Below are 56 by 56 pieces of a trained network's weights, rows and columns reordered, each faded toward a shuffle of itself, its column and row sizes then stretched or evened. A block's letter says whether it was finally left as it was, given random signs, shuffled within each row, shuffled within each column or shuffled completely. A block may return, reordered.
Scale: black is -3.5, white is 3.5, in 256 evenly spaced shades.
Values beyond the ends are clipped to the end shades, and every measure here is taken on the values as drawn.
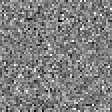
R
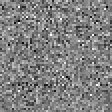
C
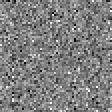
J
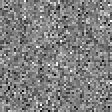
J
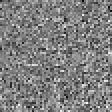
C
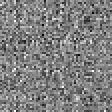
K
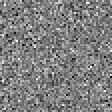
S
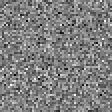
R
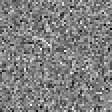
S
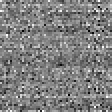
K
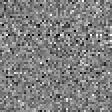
R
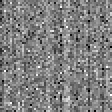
J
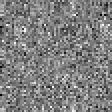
K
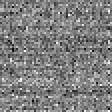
K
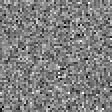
S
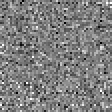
C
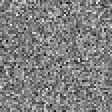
S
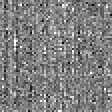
K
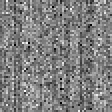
J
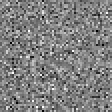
C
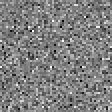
R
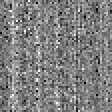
J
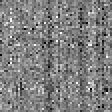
K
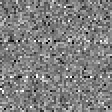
R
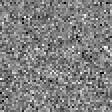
R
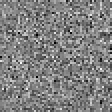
C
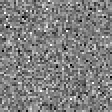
S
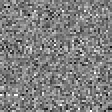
R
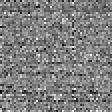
K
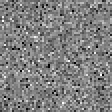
S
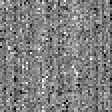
J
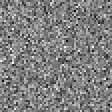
S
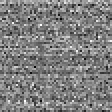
R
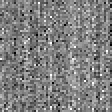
J
